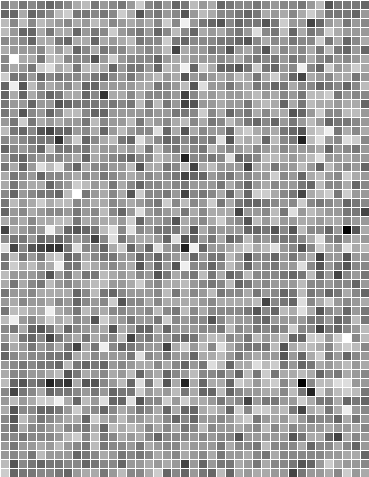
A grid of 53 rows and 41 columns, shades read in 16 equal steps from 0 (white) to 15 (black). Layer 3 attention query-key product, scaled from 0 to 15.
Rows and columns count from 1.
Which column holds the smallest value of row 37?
33
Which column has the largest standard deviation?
21
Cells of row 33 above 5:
30
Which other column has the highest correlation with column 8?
19
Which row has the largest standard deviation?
43
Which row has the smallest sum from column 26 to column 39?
28
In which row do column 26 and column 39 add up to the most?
26
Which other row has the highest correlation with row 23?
45
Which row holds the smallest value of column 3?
14
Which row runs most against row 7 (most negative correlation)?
44
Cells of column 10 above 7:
19
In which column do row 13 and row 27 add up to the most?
11
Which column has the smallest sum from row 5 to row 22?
36
